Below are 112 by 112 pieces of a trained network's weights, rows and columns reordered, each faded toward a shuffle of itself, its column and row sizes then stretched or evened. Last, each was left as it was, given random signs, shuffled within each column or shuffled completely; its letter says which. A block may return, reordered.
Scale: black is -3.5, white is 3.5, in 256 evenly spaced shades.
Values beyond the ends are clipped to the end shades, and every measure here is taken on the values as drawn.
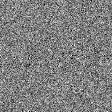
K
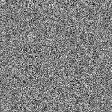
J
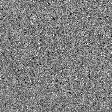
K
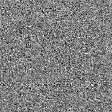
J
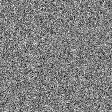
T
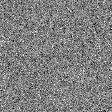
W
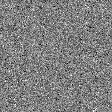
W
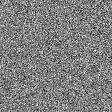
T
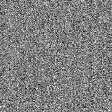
J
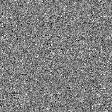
J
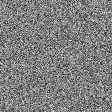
T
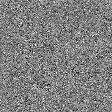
K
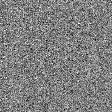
W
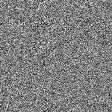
K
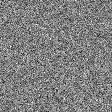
T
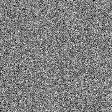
W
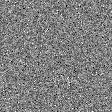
T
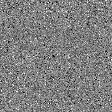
K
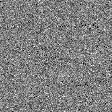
J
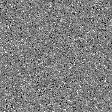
W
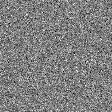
W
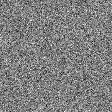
T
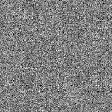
J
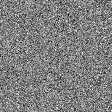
W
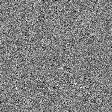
K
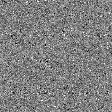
K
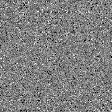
J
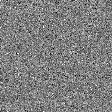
K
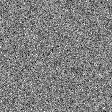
T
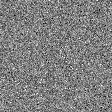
T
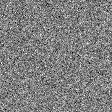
T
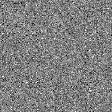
J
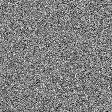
T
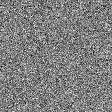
T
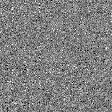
J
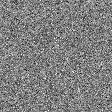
T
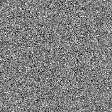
J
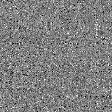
J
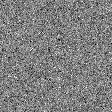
T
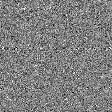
K
